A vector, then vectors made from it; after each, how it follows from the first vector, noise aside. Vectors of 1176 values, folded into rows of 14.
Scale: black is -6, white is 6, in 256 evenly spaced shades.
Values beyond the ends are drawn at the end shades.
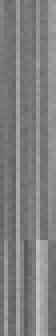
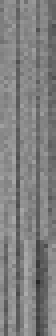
negated.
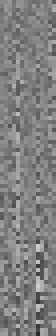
sign-scrambled.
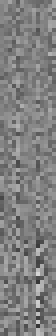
sign-scrambled.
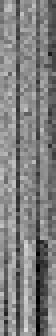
negated, scaled up.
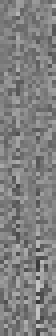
sign-scrambled.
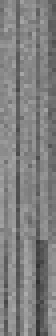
negated.
